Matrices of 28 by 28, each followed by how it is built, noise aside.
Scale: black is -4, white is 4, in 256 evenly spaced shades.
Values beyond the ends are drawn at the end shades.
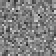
noise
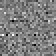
uneven rows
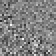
lower triangular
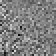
lower triangular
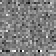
uneven rows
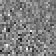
lower triangular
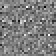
uneven rows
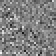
lower triangular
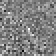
lower triangular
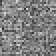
blocks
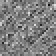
Hankel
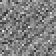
Hankel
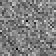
Toeplitz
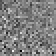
lower triangular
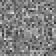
blocks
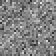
Hankel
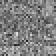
blocks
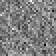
Toeplitz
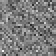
Toeplitz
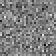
noise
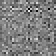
low rank
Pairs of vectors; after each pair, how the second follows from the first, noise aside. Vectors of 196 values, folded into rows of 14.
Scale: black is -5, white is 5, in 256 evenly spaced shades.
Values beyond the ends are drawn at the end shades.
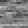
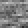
reversed.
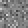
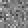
copied.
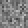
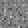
reversed, partly zeroed.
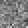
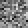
wrapped around, negated, scaled up.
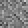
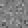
reversed, partly zeroed.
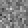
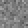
wrapped around, shrunk.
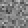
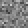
copied.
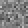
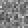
copied.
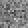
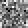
wrapped around, negated, scaled up.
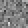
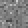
wrapped around, negated, partly zeroed.
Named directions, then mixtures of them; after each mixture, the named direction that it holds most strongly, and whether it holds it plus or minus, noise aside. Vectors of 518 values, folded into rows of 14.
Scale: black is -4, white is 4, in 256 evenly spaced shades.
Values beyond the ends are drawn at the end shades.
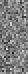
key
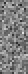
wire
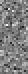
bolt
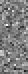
bolt, plus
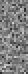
wire, plus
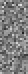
wire, minus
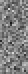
bolt, plus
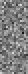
wire, minus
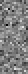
bolt, minus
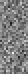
key, minus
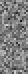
bolt, plus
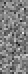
wire, plus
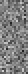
key, minus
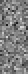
bolt, minus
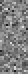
bolt, minus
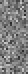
key, minus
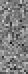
bolt, plus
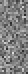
key, minus
